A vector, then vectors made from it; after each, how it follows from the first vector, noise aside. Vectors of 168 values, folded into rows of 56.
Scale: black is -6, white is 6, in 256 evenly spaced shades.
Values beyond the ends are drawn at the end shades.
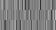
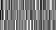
reversed, negated, scaled up.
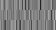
copied.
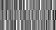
negated, scaled up.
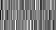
reversed, negated, scaled up.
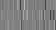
wrapped around, partly zeroed.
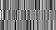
reversed, scaled up.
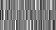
reversed, negated, scaled up.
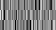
reversed, scaled up.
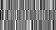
reversed, negated, scaled up.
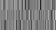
copied.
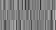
copied.
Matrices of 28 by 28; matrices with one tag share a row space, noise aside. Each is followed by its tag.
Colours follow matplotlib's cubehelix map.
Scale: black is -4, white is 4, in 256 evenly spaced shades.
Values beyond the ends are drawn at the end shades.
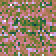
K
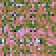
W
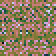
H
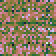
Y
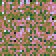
W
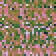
H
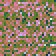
Y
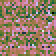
Y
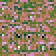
K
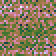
H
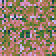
W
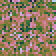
W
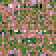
K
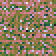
H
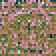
K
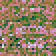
K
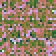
W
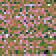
H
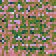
K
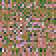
W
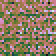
Y
